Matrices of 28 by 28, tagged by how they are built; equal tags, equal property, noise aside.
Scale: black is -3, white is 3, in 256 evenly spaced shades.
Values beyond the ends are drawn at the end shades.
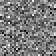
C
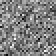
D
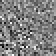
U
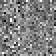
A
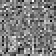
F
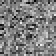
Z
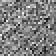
D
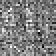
Z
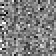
A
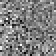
U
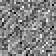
D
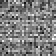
Z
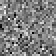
U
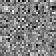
F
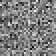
C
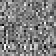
F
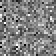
A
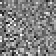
U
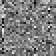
A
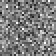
C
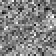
D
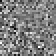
U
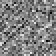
D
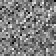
D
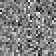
A
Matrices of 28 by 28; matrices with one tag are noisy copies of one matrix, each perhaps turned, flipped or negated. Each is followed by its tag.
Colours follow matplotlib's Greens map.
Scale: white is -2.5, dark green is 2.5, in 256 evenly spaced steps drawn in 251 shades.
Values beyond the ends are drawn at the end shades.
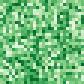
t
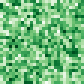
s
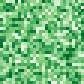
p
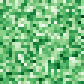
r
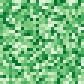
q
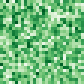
p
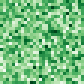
q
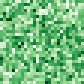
r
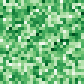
p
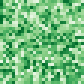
s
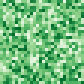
t
